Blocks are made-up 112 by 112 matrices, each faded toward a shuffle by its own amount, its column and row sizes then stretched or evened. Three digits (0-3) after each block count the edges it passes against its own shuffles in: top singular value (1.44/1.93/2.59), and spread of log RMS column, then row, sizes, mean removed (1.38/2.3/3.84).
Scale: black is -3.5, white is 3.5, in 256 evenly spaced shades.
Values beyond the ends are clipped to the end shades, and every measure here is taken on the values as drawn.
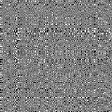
3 2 2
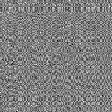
3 0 2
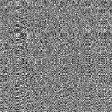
3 2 1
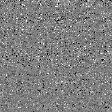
0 1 2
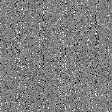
0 2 0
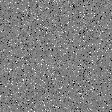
0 1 0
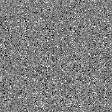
0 2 1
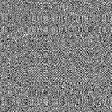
3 1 1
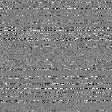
2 0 3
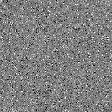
2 1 0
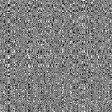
3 2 1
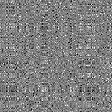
3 1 1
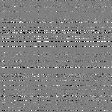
2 1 3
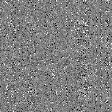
1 2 1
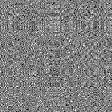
3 0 1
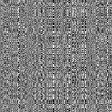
3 3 0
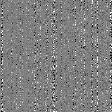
1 3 0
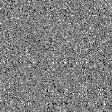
1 1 1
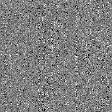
1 2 0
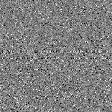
2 0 1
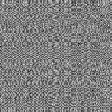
3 0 1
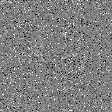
1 1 1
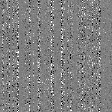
0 3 0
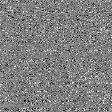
1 0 2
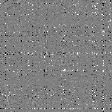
1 2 2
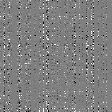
2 3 2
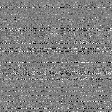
2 0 3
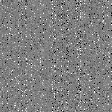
1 2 0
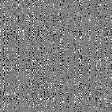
2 3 2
